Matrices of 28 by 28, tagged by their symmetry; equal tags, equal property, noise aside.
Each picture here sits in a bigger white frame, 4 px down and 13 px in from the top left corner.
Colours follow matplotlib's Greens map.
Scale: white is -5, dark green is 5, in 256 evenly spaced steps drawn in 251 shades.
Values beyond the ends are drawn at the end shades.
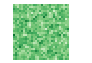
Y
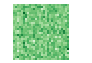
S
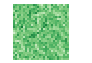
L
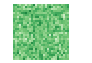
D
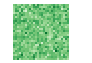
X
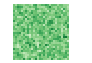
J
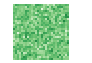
L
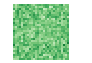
S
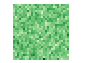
L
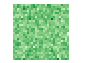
D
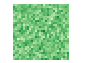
Y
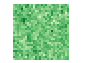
X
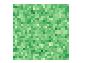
S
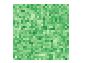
J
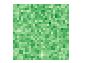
J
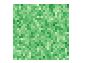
X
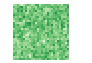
X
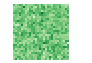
L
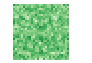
D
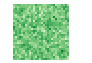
J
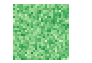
X
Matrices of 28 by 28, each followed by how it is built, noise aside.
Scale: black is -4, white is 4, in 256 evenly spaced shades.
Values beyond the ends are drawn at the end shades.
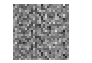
repeating rows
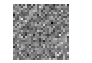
Hankel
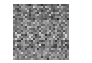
repeating columns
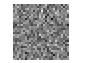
repeating columns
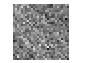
Toeplitz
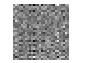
low rank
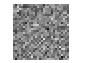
Hankel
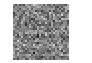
blocks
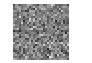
repeating columns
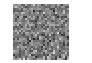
repeating columns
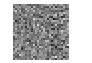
low rank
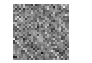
Toeplitz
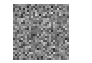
repeating columns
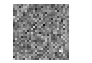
Hankel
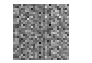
repeating rows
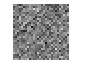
Hankel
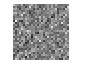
Hankel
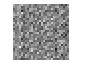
repeating rows
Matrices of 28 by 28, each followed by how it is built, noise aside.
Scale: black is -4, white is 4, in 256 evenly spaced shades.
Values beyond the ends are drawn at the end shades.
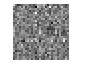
low rank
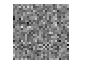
low rank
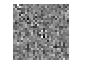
banded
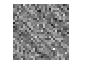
Toeplitz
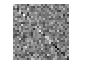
diagonal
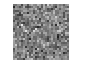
noise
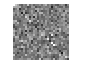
diagonal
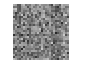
blocks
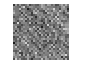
Toeplitz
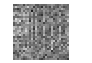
blocks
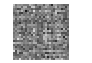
blocks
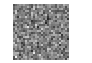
noise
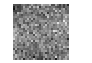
smooth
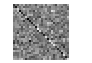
diagonal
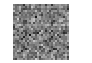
repeating columns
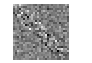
banded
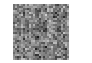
blocks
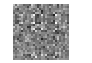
low rank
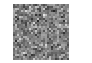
noise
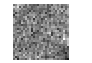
smooth
